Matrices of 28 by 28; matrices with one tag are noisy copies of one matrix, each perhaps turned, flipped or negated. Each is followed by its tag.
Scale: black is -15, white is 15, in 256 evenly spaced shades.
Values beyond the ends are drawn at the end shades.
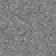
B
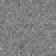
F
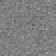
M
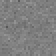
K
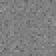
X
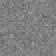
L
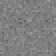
F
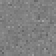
M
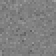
B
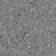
M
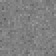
M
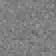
B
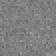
M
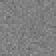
X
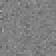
K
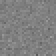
K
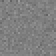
K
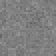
M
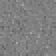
M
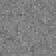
L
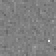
F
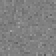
K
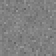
K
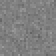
M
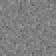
F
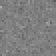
F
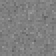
L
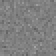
F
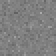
K
